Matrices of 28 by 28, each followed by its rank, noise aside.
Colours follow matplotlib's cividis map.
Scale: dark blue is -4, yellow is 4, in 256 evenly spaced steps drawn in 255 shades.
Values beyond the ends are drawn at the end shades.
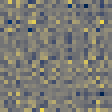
four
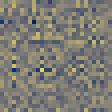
four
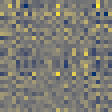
four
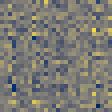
five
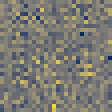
four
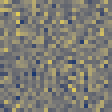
six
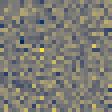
five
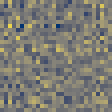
five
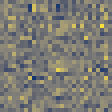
four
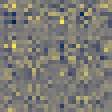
four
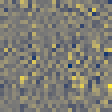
five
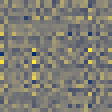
three
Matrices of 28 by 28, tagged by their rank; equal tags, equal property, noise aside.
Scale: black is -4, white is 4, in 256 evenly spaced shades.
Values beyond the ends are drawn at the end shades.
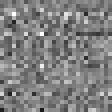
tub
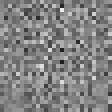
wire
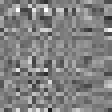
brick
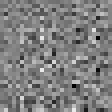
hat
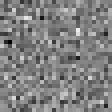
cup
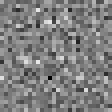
cup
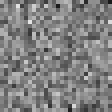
wire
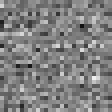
wire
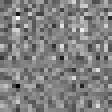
tub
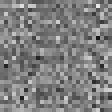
wire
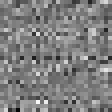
tub
